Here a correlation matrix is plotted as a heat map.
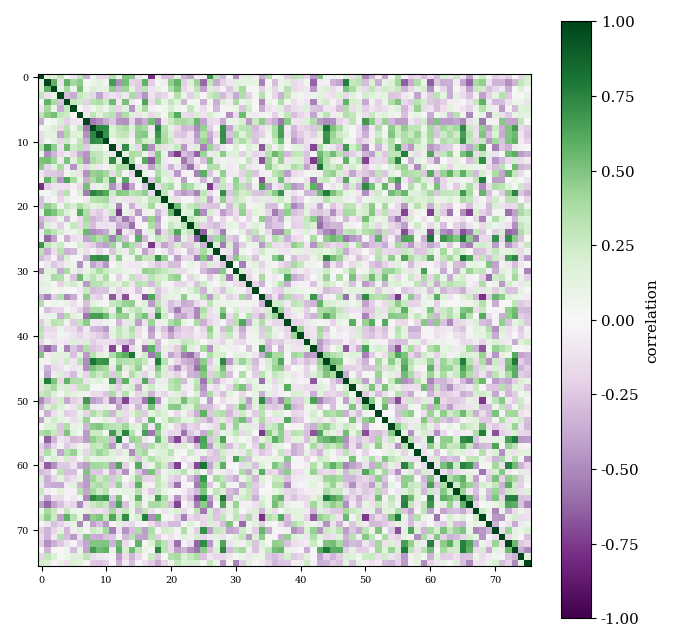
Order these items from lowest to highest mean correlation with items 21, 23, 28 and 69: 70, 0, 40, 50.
0, 40, 70, 50
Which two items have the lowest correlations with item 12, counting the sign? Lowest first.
21, 24
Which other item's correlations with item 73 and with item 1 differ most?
56
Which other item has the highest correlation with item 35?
43
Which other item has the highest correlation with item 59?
30
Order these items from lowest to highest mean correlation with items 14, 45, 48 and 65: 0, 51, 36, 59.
51, 0, 59, 36
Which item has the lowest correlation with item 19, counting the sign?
26
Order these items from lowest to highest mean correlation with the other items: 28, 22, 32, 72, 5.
22, 5, 32, 72, 28
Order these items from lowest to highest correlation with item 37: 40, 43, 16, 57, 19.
40, 57, 19, 43, 16
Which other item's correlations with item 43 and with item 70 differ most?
55
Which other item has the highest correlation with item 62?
25
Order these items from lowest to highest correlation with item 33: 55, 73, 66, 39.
73, 66, 55, 39
